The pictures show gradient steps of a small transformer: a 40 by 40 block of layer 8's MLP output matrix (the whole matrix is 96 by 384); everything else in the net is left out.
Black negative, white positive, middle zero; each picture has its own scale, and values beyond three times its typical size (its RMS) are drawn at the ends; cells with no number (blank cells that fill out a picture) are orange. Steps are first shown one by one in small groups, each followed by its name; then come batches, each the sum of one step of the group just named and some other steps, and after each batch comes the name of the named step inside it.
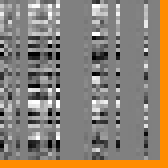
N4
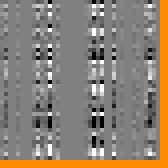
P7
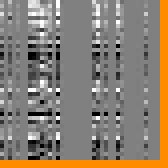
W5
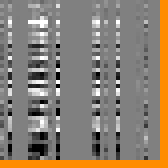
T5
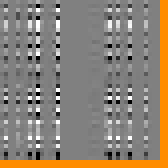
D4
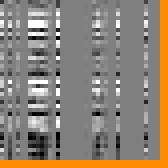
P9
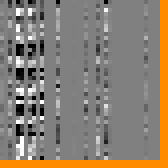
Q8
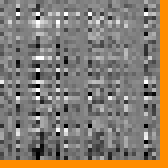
T5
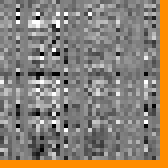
P9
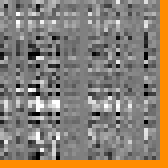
W5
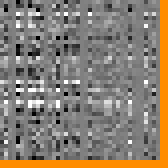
Q8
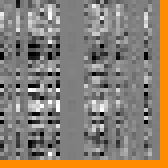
N4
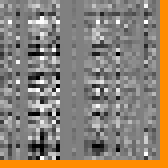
T5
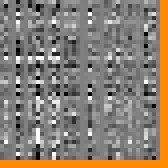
Q8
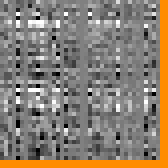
T5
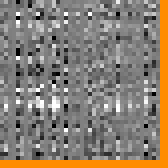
Q8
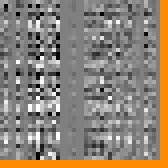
D4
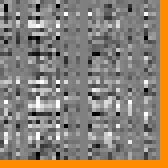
P9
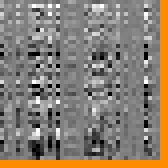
N4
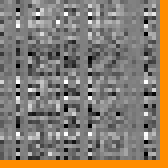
W5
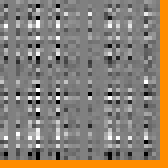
D4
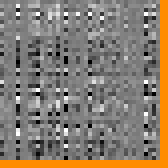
N4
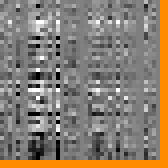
T5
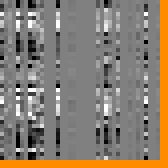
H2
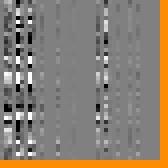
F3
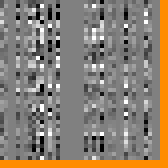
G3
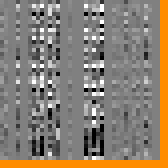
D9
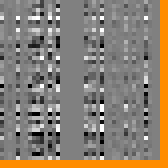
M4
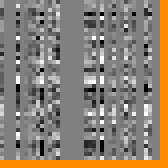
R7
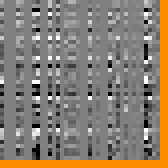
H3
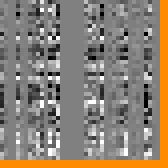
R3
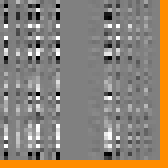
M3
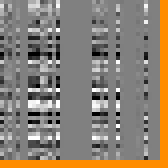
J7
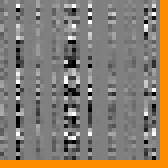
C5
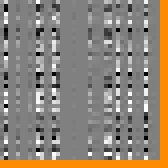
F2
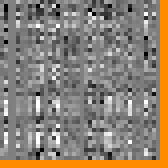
M3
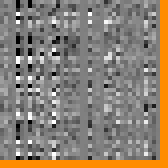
F3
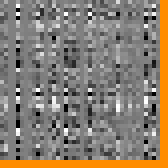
C5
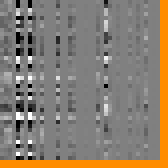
F3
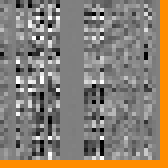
R7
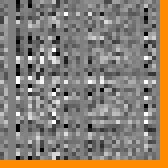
R7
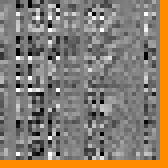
M4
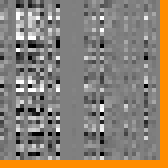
M4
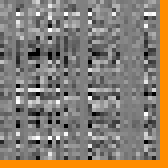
J7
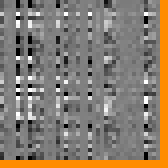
H2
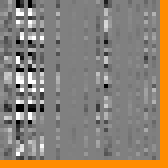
F3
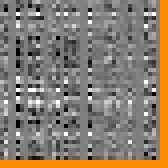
C5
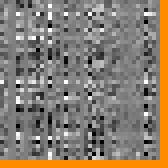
D9
